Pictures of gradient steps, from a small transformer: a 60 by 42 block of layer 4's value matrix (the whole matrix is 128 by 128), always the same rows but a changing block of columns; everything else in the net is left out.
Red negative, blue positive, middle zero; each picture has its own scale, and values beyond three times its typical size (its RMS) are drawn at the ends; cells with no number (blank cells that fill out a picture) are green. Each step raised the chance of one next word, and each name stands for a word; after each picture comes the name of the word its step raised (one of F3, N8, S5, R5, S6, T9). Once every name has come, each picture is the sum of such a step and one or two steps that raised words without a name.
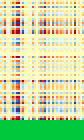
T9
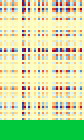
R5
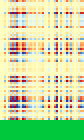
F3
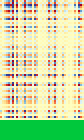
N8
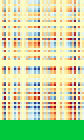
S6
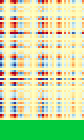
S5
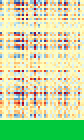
S5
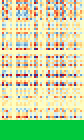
N8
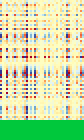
S6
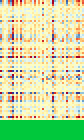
S5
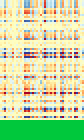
R5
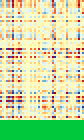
F3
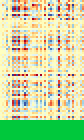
N8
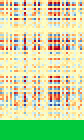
F3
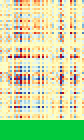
S5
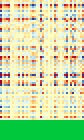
N8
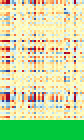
F3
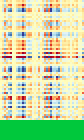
S6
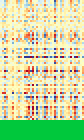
S6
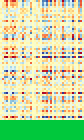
S5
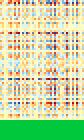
S5
